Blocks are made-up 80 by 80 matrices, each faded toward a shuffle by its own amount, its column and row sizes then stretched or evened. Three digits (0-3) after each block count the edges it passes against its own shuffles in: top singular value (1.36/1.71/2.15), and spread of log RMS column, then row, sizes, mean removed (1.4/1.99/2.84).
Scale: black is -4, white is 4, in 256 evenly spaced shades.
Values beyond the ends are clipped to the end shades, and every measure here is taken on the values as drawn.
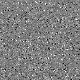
1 0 2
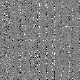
0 3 1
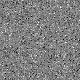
1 0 0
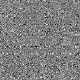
2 1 2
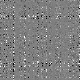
1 3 2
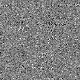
1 1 1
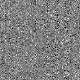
2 2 0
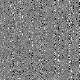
0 3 0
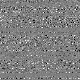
0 0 3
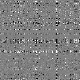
3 2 3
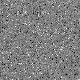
1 0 0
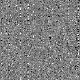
2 2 0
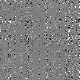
0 3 2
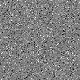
2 0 0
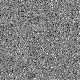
1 0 0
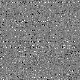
0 1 2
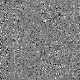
0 2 0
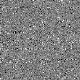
2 1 2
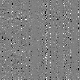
2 3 1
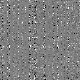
0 3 2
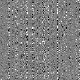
3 3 0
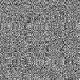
3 1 0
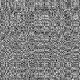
3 0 1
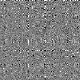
3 2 2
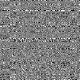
3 1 3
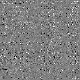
1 2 2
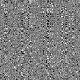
3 2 0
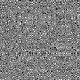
3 0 1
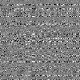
3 0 3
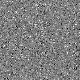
0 1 0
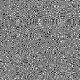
3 0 1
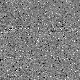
1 0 1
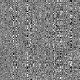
3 3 0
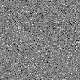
2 0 1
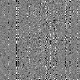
3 3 1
